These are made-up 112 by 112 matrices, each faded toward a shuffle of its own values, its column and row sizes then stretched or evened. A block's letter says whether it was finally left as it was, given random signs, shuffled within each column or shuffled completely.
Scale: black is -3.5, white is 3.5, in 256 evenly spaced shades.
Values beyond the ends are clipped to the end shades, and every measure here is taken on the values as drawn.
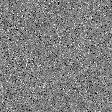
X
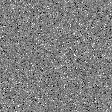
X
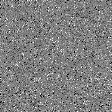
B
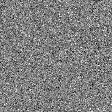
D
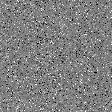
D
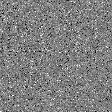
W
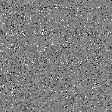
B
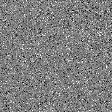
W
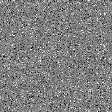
B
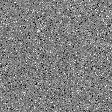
X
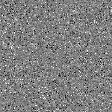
B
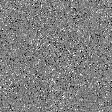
D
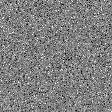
X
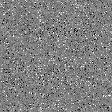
B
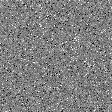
X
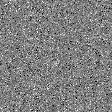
D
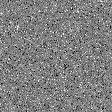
X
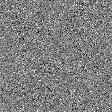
D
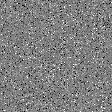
D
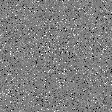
W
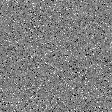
X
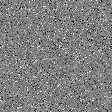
X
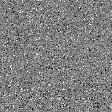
W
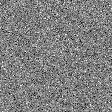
X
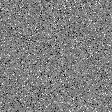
X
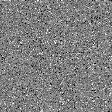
W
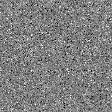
W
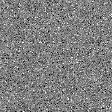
W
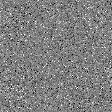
W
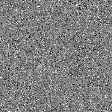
D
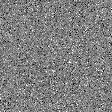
D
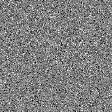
B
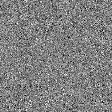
W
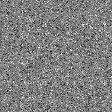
B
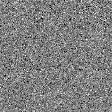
B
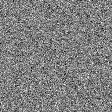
X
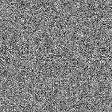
B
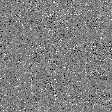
W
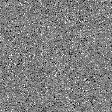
D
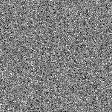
D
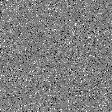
W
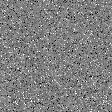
X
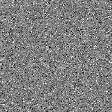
B
